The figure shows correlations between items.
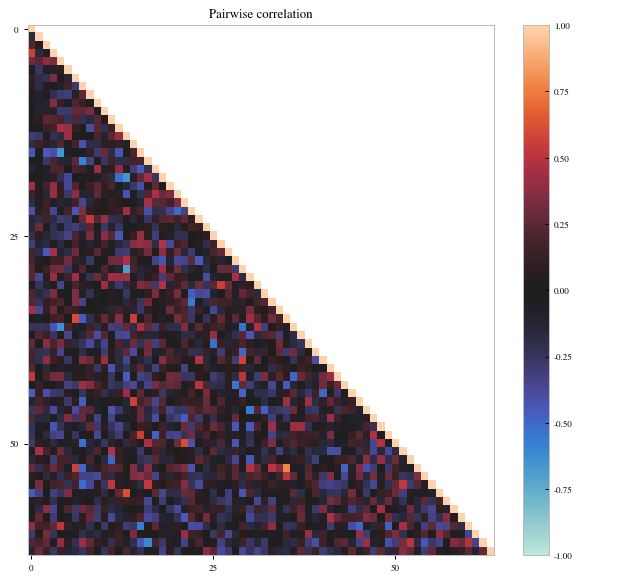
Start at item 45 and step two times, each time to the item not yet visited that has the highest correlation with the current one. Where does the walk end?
35
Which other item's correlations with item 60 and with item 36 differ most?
4
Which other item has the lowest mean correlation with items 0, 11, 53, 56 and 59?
46
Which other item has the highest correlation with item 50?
21
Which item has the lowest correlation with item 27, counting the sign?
2
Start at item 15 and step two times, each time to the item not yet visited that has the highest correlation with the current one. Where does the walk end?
47
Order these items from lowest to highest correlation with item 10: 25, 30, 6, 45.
45, 30, 6, 25
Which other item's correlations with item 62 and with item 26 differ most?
16
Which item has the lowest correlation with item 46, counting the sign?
30
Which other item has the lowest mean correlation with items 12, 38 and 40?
25
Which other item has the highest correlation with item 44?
13
